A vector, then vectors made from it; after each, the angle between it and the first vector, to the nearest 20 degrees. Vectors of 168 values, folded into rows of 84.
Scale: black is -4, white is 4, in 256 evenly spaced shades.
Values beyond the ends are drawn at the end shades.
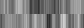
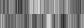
160 degrees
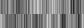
140 degrees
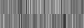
120 degrees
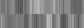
160 degrees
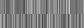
120 degrees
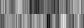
20 degrees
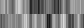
20 degrees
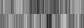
20 degrees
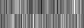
60 degrees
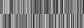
80 degrees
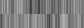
40 degrees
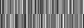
80 degrees
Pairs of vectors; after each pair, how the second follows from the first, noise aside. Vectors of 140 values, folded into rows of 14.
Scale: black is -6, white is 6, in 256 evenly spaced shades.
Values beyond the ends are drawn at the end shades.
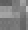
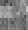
copied.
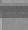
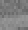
wrapped around, negated, shrunk.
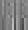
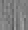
negated, shrunk.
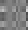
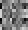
reversed, negated, scaled up.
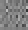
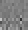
reversed, negated, partly zeroed.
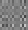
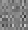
copied.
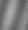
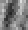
negated, scaled up.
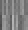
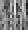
reversed, scaled up.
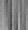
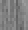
reversed, shrunk.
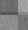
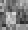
wrapped around, scaled up.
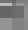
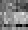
reversed, negated, scaled up.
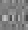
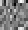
wrapped around, scaled up.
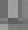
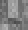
copied.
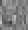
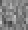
copied.
